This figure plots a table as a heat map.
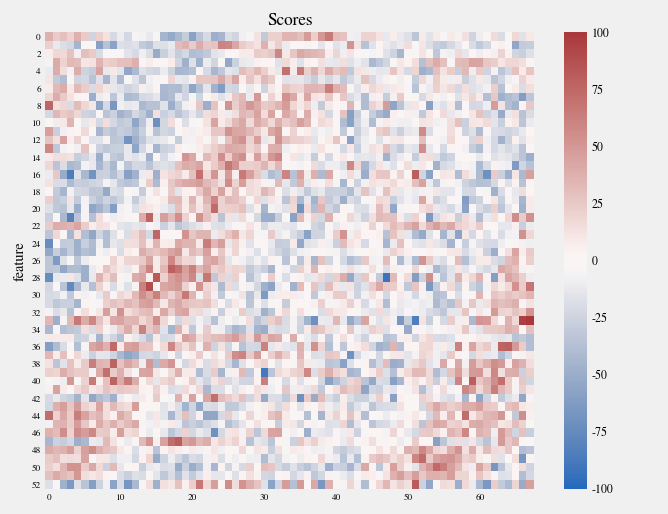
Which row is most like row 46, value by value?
44
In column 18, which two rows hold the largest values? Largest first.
47, 27
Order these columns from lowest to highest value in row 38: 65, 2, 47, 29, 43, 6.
2, 43, 29, 47, 65, 6
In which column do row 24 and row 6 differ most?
24
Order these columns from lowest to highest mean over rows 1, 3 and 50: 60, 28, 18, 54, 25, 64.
18, 25, 64, 28, 60, 54
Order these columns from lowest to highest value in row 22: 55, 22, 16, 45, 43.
16, 43, 22, 45, 55
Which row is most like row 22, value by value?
51
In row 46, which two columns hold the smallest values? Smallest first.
23, 36
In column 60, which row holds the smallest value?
42
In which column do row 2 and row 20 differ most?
35
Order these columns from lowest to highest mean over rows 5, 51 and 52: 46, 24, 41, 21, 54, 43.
41, 43, 46, 24, 54, 21
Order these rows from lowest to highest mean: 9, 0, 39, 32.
9, 0, 32, 39
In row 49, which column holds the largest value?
52
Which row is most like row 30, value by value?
32
